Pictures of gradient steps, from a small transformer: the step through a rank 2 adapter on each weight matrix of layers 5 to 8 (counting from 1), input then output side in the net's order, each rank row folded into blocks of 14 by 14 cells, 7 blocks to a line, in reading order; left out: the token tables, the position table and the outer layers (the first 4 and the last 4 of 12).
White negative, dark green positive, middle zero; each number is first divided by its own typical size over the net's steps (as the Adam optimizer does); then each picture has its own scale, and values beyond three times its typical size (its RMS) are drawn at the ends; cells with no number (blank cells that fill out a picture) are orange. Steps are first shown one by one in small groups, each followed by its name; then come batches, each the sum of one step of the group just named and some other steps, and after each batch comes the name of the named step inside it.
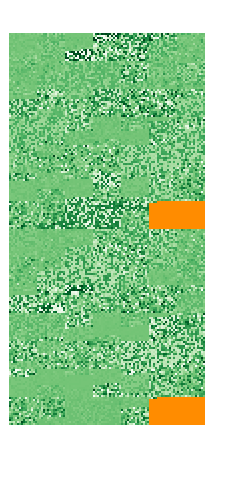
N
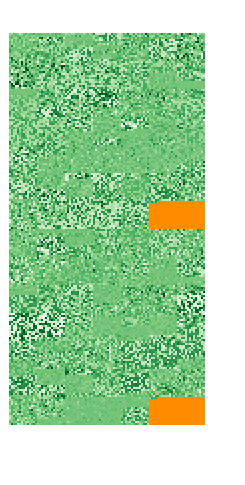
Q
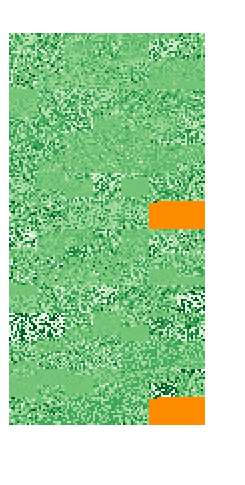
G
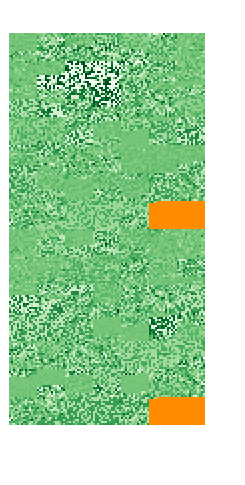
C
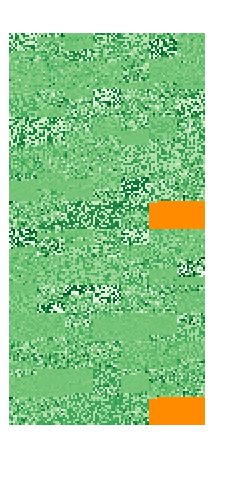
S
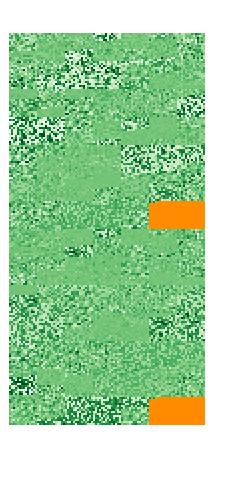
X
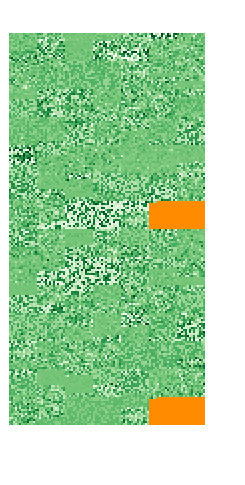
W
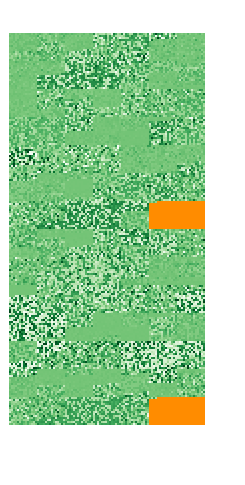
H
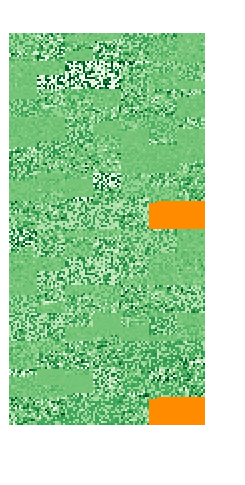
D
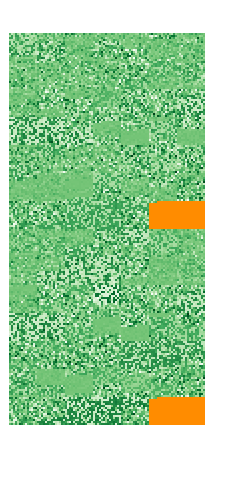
X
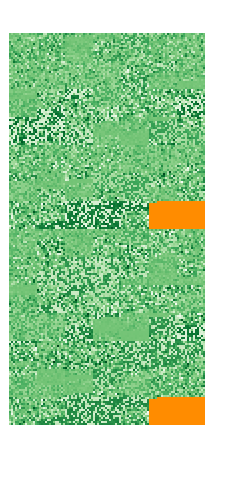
S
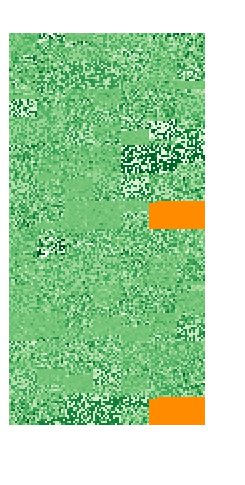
W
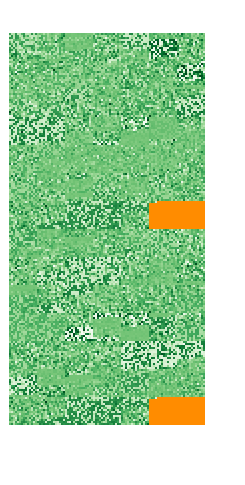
S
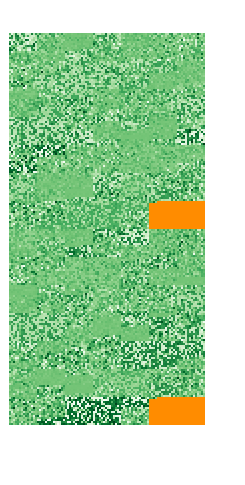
X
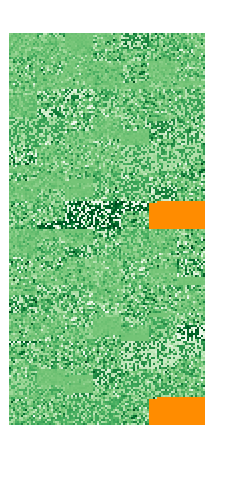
H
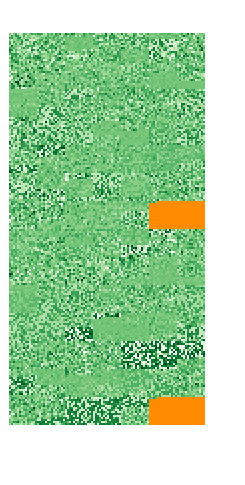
Q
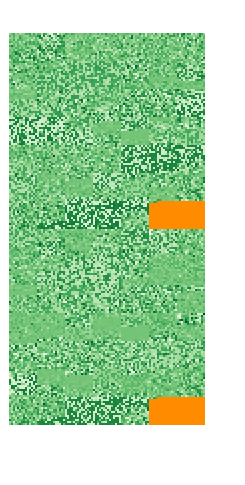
N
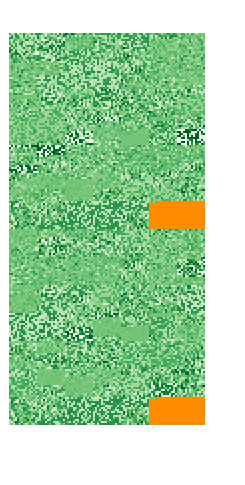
C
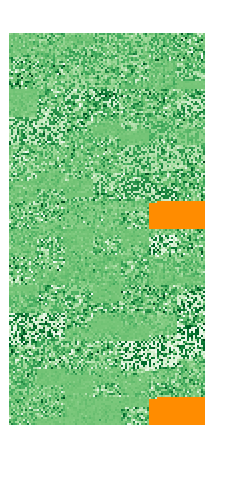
Q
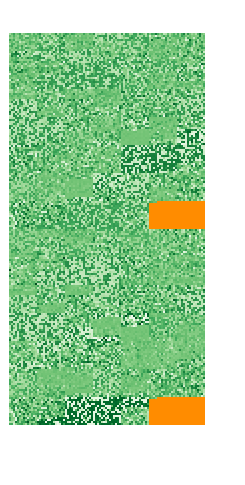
H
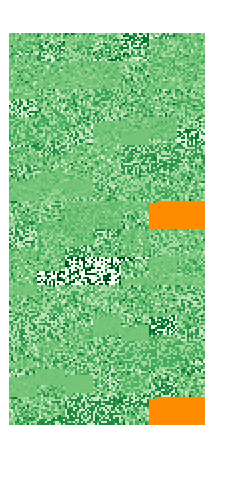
G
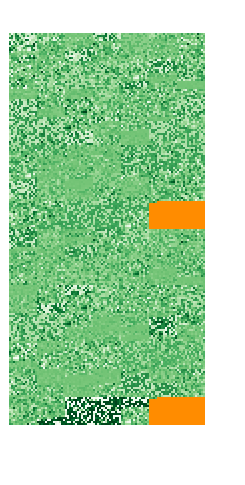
X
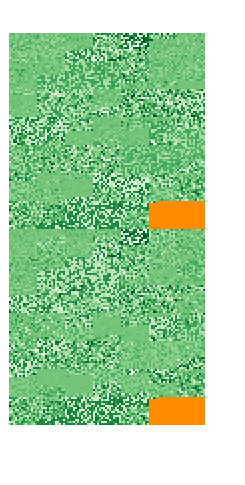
N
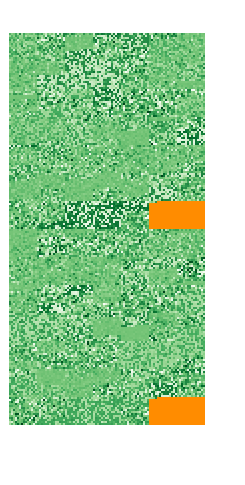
N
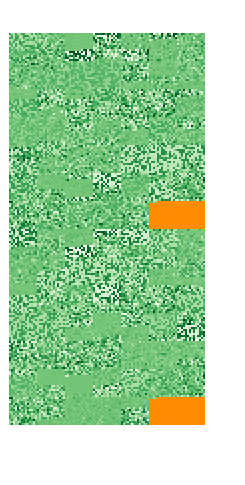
W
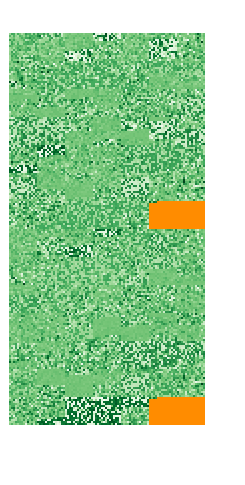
X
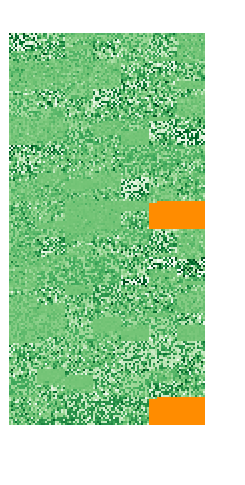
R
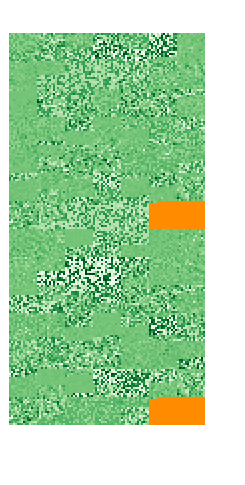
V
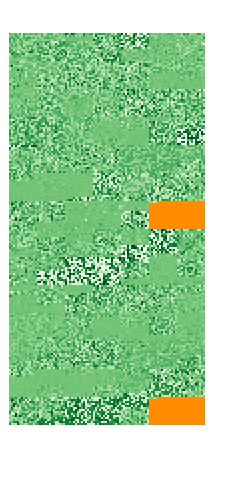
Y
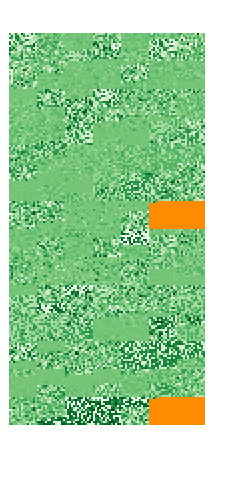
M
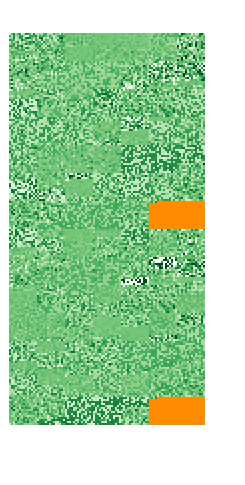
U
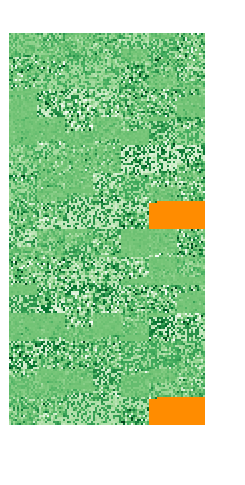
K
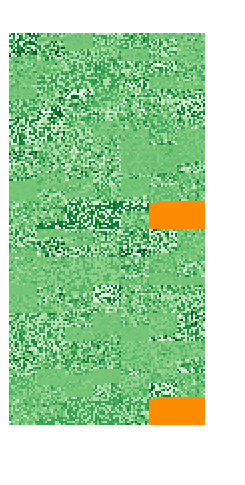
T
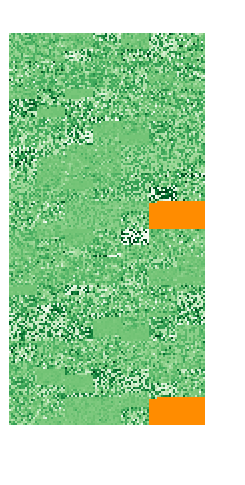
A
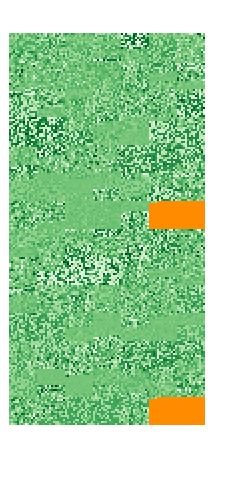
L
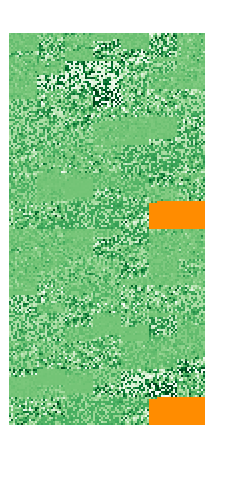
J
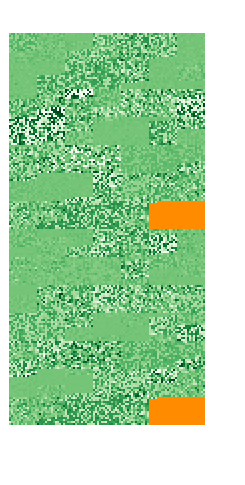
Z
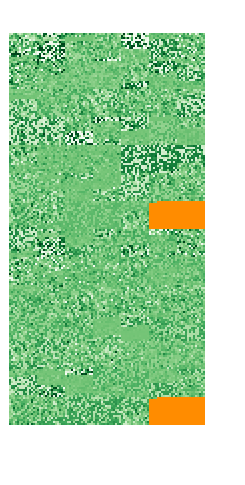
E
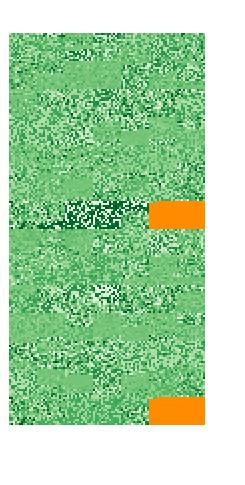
E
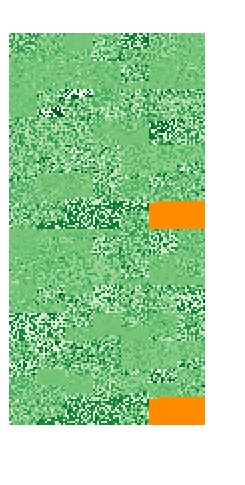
Z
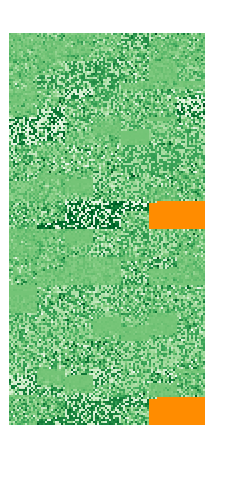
Z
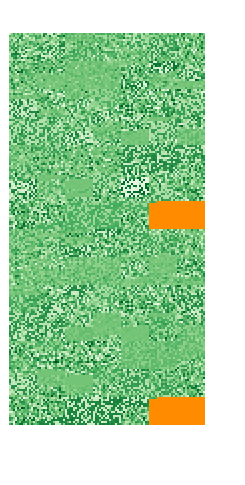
E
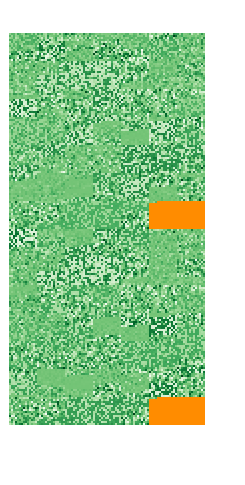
J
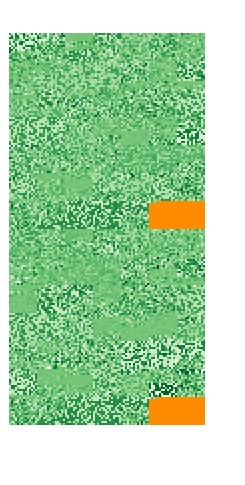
R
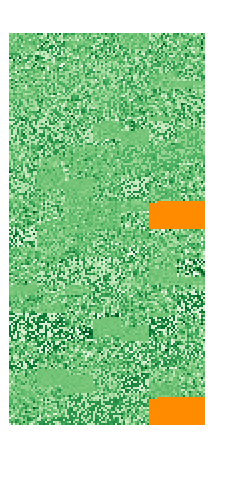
V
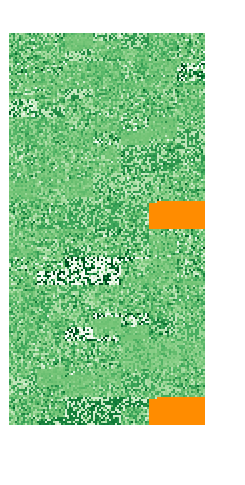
L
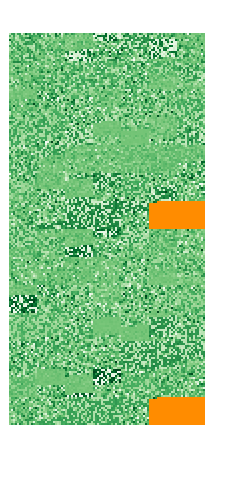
A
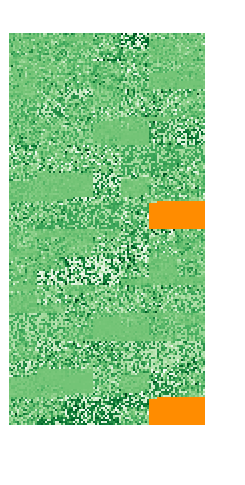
Y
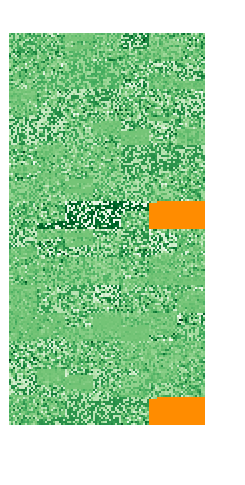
T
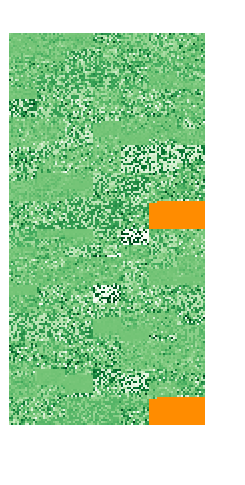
A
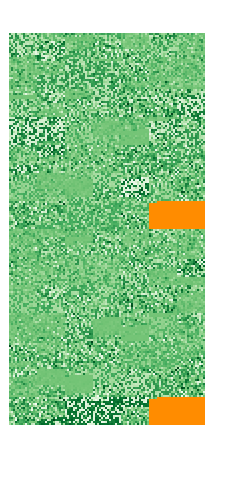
R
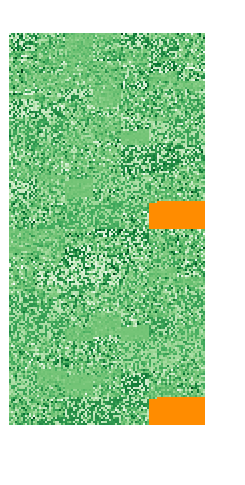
L
